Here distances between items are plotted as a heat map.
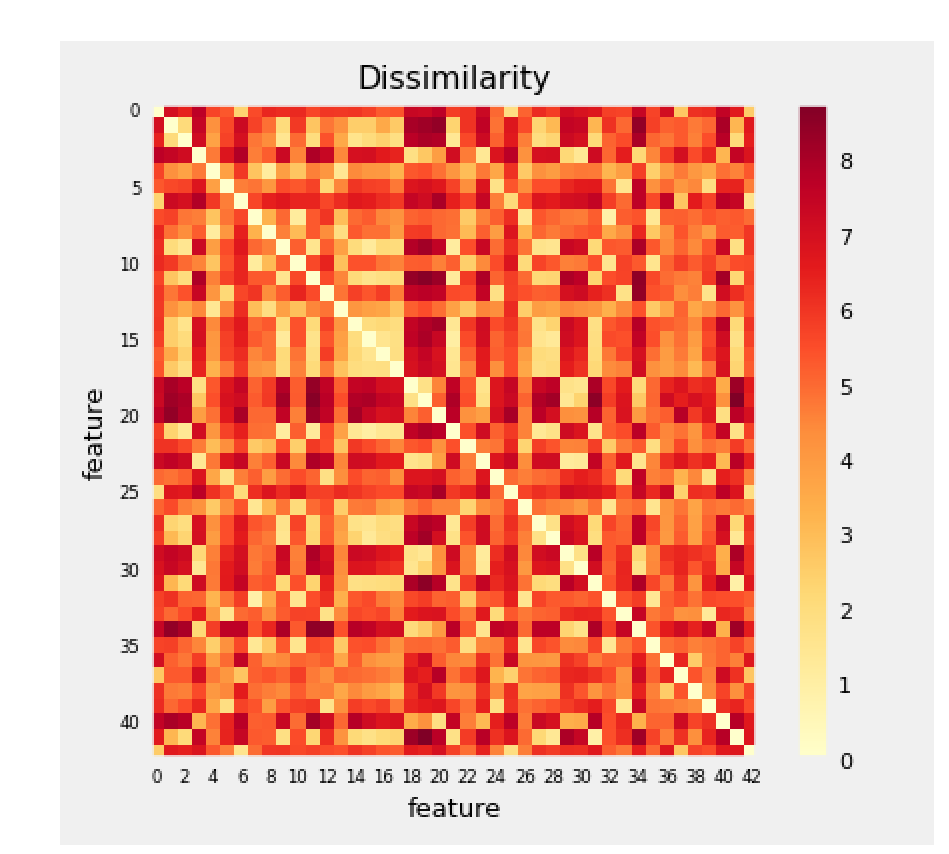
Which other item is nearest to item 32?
7
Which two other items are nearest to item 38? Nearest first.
36, 17
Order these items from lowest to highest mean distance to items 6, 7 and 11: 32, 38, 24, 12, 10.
32, 10, 24, 38, 12
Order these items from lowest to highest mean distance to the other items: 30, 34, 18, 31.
31, 30, 18, 34
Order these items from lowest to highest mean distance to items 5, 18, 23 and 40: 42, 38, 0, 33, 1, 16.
33, 38, 42, 16, 0, 1
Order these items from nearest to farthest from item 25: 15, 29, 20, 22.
15, 22, 29, 20
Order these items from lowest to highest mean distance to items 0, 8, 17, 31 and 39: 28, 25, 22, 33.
28, 33, 22, 25
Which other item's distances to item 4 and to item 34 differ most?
8
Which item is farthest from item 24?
34
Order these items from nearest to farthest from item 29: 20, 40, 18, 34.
18, 34, 40, 20
